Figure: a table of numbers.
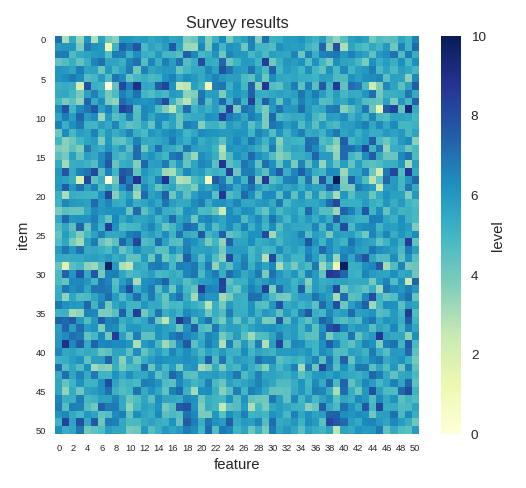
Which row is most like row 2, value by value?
48
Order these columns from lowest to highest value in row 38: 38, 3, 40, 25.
38, 40, 25, 3
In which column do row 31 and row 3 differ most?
11
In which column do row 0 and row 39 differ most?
1
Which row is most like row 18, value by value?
6
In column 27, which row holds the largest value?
8
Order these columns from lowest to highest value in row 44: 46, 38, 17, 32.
32, 46, 17, 38
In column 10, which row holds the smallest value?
29
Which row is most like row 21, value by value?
12
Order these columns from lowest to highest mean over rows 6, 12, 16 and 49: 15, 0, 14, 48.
0, 48, 14, 15
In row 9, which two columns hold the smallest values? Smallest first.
45, 16
